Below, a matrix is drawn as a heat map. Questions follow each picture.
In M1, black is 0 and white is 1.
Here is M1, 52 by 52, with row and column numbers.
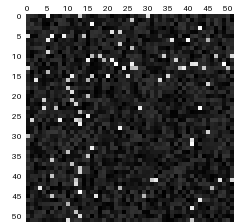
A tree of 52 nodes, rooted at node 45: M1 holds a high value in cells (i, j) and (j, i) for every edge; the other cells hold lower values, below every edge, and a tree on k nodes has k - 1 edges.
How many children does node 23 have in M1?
3
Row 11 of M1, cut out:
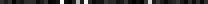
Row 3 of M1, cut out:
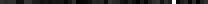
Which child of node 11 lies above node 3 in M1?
21
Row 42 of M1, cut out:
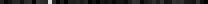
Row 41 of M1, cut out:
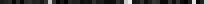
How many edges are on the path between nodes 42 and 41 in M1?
2
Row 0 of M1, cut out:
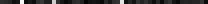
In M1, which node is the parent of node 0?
5
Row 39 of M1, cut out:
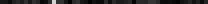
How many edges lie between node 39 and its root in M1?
5
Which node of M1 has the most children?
13
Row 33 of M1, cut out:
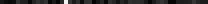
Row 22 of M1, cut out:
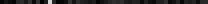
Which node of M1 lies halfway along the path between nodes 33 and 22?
51
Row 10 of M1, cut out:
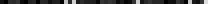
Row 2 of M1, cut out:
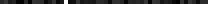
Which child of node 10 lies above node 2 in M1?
16
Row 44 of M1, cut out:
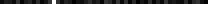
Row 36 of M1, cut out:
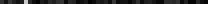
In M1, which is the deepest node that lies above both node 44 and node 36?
6
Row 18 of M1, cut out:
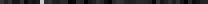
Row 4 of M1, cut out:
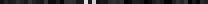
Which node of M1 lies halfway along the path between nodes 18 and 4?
15
